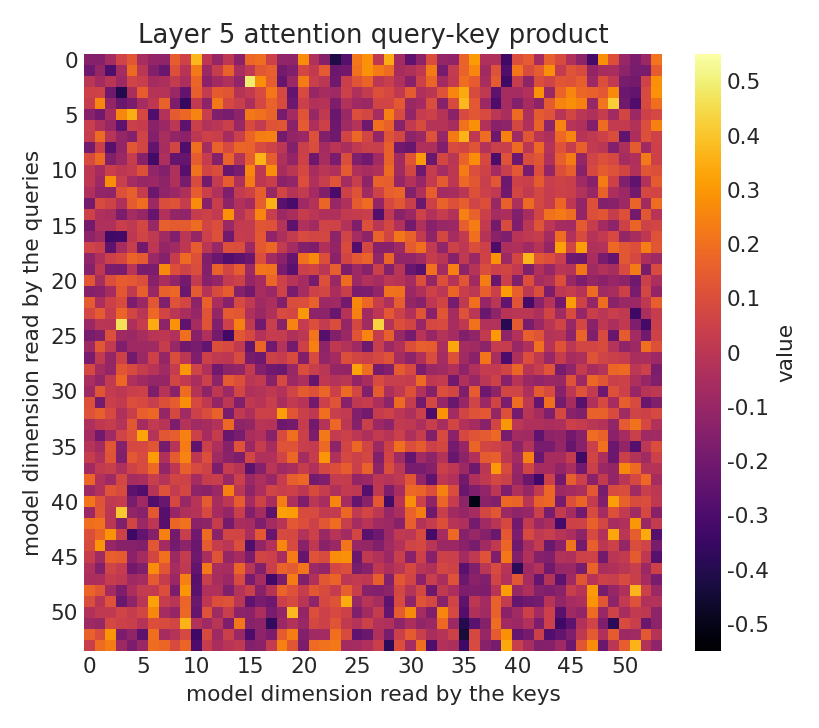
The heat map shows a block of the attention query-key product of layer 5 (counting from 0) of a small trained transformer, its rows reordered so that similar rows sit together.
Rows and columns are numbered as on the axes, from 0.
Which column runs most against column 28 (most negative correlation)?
23
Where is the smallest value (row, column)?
40, 36
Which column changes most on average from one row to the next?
13
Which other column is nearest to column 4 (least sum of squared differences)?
5
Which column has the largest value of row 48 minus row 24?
39
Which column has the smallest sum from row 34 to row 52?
35
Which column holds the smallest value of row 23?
51
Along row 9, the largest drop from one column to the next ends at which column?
32
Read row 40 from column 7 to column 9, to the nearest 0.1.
-0.2 0.1 -0.1
